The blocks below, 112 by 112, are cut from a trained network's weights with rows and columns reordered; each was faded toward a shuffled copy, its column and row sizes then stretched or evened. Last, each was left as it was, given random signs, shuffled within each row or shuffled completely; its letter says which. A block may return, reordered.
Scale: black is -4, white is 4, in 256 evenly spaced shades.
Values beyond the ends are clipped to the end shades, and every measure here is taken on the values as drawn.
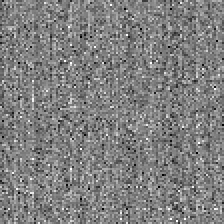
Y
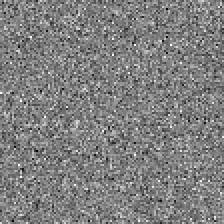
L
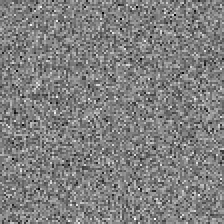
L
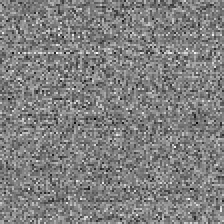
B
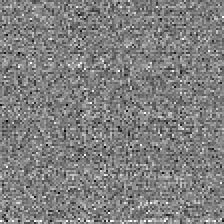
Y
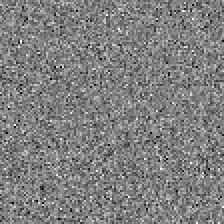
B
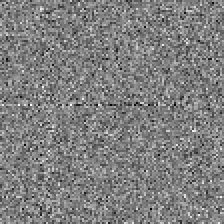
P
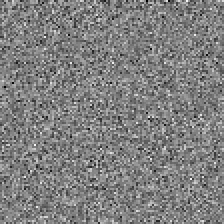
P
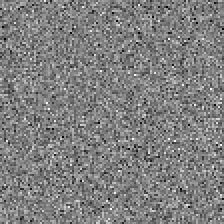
L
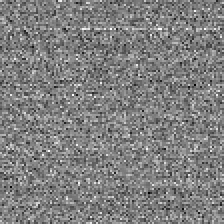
B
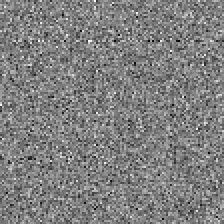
P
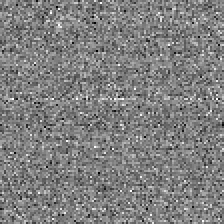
B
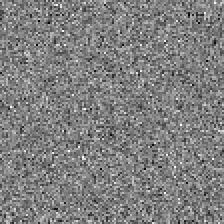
B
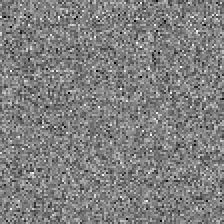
B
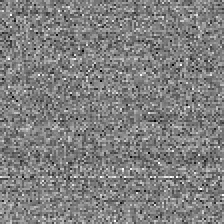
B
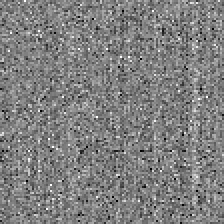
Y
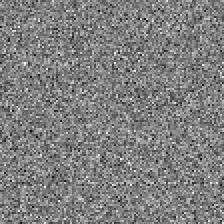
B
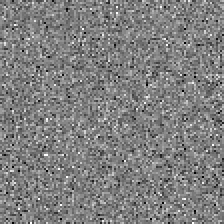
P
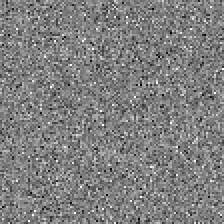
L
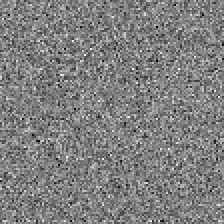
B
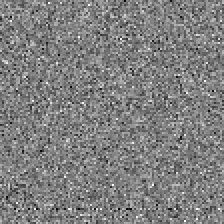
B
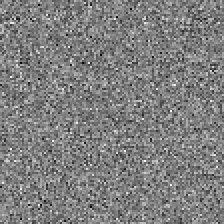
P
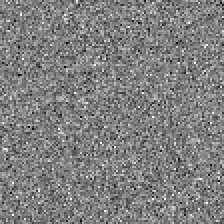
L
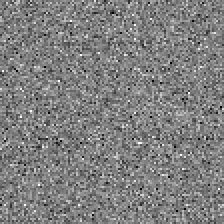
B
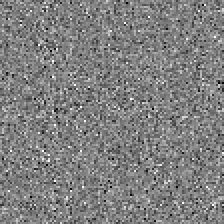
P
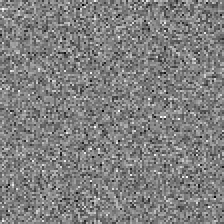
P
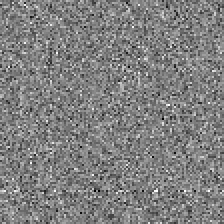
P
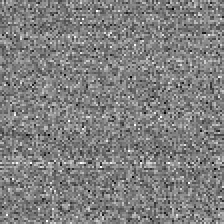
B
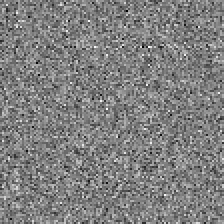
P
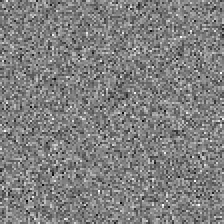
L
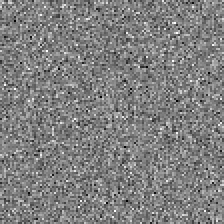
L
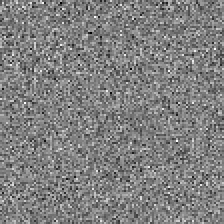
P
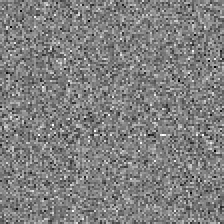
P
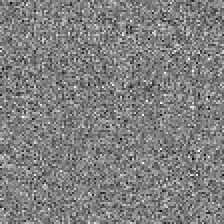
Y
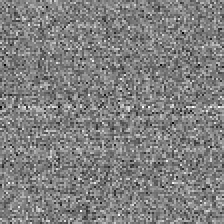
B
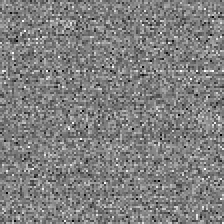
B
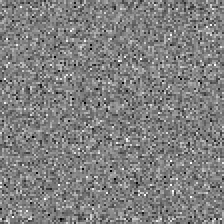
B
